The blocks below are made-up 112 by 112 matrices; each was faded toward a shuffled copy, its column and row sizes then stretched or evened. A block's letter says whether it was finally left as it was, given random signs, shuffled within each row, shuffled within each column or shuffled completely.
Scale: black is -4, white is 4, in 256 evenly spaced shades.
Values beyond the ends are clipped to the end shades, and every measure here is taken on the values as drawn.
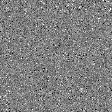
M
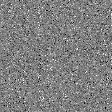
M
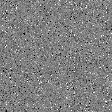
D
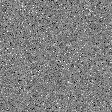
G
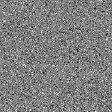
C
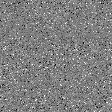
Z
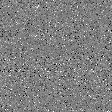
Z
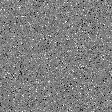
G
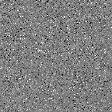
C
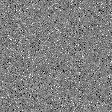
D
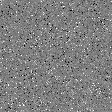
G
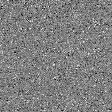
Z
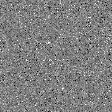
M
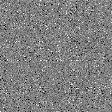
C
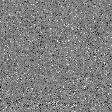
Z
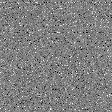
Z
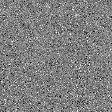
M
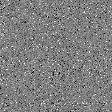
M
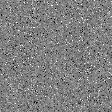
D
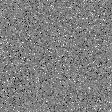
G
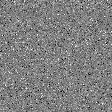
Z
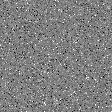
G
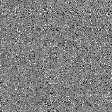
C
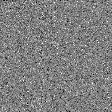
D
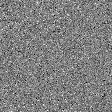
G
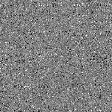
C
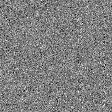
D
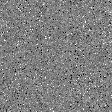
D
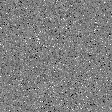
G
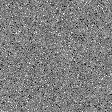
G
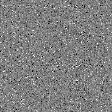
M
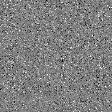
M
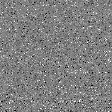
C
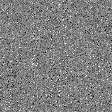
D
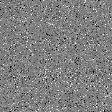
C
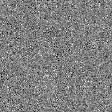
C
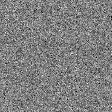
D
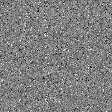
D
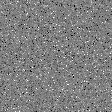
G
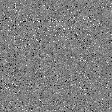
M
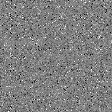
C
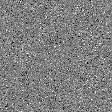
D
